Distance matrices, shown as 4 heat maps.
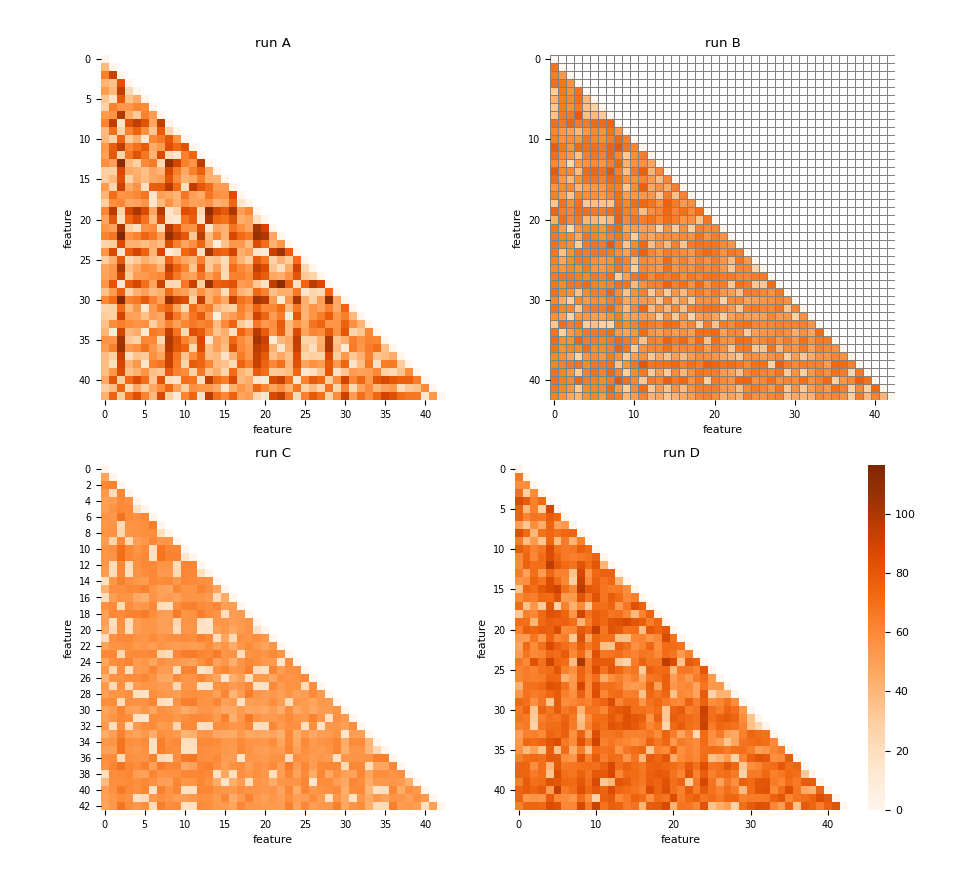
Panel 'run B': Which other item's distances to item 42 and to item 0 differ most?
14
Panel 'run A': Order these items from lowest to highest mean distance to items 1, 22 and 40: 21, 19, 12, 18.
18, 21, 12, 19
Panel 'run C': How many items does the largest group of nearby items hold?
10
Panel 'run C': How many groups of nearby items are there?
8
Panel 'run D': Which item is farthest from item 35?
40
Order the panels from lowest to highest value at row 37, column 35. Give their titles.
run A, run C, run B, run D
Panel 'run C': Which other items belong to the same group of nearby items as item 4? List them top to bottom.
5, 28, 31, 41
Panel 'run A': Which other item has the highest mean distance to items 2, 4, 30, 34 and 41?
19
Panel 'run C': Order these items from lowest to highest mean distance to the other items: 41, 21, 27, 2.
27, 41, 21, 2
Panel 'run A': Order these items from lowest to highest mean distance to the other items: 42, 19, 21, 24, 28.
21, 42, 24, 28, 19
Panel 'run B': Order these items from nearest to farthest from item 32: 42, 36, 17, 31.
17, 42, 36, 31
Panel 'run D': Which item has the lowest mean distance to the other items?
7
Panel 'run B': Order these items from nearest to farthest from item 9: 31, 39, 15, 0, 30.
39, 31, 30, 15, 0
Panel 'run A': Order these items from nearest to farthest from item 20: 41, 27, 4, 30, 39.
41, 39, 27, 4, 30
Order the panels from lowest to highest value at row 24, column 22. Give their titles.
run C, run B, run D, run A
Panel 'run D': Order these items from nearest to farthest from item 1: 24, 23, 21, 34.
21, 24, 23, 34
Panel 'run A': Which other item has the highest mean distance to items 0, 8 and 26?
16
